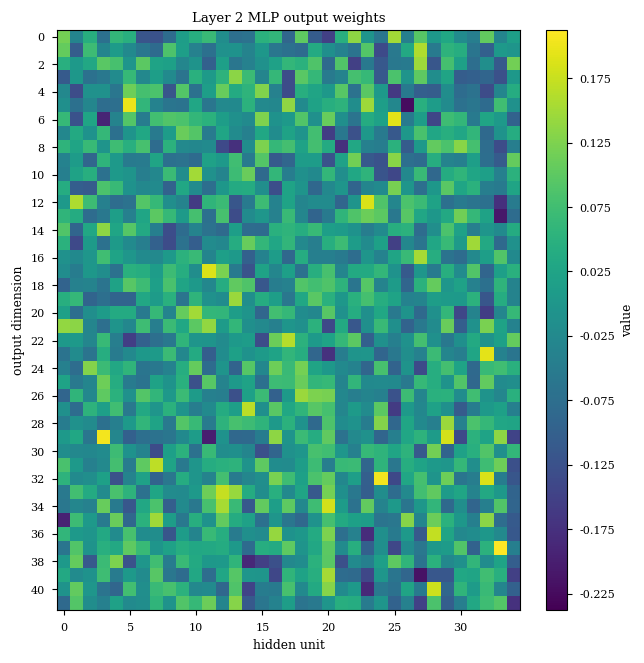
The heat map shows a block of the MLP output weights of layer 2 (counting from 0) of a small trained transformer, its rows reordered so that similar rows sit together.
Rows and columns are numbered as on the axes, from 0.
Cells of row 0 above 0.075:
6
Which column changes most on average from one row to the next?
25
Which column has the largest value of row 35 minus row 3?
32
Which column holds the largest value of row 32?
24
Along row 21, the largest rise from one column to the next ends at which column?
21
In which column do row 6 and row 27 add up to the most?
20
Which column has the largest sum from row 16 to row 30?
18
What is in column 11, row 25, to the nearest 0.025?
0.1
